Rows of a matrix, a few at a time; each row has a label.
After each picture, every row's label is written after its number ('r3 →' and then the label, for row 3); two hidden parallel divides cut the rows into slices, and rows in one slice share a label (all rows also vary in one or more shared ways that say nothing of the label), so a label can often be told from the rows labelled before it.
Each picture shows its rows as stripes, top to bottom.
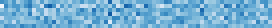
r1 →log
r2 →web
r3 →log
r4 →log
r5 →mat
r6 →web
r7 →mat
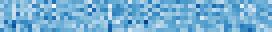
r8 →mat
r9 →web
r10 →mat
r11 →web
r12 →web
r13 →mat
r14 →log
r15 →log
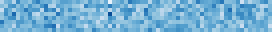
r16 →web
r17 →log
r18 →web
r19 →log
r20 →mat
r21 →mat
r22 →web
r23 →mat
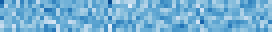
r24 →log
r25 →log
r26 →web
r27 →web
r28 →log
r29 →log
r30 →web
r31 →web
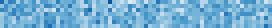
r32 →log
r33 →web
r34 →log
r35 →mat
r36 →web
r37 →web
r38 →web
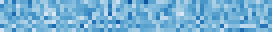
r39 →mat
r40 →log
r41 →log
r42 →log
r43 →web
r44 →log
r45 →web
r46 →log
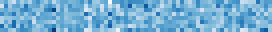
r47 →web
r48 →web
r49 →web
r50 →log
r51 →mat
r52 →log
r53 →log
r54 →web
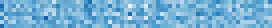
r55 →mat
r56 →log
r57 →mat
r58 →mat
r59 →mat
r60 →web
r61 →mat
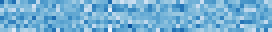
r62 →log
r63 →mat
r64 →web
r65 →mat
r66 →web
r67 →log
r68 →web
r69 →web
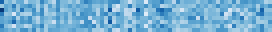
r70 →log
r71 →mat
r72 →log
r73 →mat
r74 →log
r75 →log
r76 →mat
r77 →mat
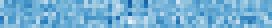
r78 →mat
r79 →mat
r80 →mat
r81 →mat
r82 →log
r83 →log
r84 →mat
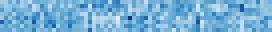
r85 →mat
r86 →log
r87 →log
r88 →web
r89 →web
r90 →web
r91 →web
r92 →mat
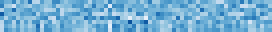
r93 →log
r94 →web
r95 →log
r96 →mat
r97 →log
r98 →web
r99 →web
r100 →web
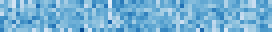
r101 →web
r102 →web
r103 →mat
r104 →web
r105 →web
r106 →log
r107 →web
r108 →log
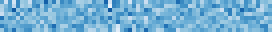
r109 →web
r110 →web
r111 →log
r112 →mat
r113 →log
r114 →mat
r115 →mat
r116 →mat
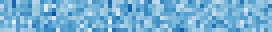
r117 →log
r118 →log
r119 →mat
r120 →mat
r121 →mat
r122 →web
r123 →web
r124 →web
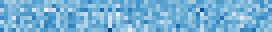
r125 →mat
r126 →mat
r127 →log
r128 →web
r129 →web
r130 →web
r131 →web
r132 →log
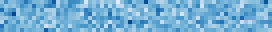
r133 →web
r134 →web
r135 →log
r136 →log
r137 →log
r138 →web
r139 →log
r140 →mat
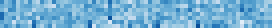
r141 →log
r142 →log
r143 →log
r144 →mat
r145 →log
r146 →web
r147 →web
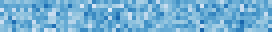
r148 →mat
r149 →web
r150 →web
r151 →log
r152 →mat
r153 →log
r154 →mat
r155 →log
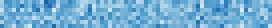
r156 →web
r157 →web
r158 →web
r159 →mat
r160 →log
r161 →web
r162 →web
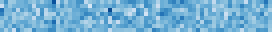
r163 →web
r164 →mat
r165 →log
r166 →log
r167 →mat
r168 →web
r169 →mat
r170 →web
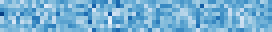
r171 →mat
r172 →log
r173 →mat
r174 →log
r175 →web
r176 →web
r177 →web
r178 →mat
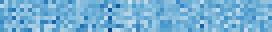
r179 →mat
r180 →mat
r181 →log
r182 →mat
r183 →log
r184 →mat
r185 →log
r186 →log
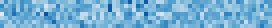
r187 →mat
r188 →log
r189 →log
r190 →web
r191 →web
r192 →mat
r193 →mat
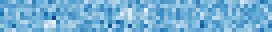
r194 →web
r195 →mat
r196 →log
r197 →mat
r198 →mat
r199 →log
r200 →log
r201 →mat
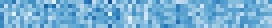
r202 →log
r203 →web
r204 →mat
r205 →web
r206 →log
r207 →mat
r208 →log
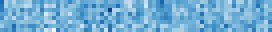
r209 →mat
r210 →log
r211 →log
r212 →log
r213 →mat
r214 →log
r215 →mat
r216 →log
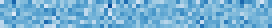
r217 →log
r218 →log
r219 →web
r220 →web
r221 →log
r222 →web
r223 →log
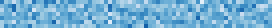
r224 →web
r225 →log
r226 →log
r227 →web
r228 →mat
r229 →web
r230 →mat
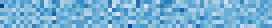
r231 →log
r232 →log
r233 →web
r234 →mat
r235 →mat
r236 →log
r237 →web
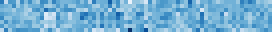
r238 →log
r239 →log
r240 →web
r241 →log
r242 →log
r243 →mat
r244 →log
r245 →web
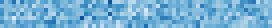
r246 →log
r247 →log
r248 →mat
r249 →log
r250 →mat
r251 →web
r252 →web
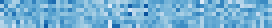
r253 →web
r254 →web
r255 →mat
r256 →mat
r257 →mat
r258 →web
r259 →web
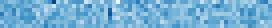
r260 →web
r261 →mat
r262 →log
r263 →log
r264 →mat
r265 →mat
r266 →mat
